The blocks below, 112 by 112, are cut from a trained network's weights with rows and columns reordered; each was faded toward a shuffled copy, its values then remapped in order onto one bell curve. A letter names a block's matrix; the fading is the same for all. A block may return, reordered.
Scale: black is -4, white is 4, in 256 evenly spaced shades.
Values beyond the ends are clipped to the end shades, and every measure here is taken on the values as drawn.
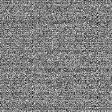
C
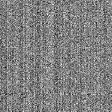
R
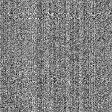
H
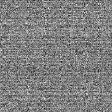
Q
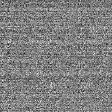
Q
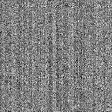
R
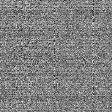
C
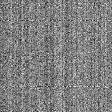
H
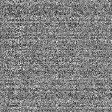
C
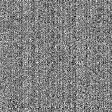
R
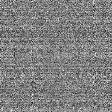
C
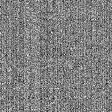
R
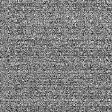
Q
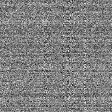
Q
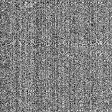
H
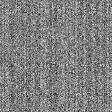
R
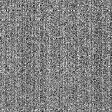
H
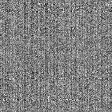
R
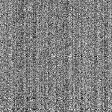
H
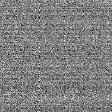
C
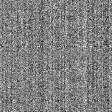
H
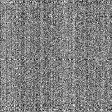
H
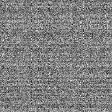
C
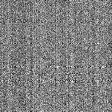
R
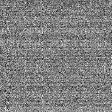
Q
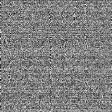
C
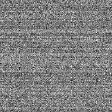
Q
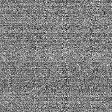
Q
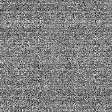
C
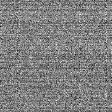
Q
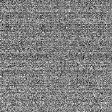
Q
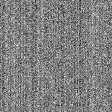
R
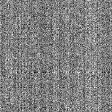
H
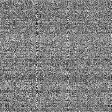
C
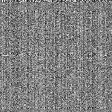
H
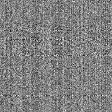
R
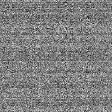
Q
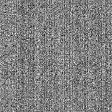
R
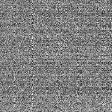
C
